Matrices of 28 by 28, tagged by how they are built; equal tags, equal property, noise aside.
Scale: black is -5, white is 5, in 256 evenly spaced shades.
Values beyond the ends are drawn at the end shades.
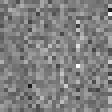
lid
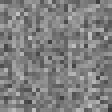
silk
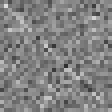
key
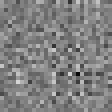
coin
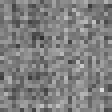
silk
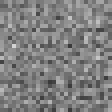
silk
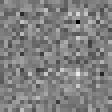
coin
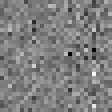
lid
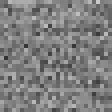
silk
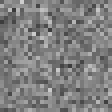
silk
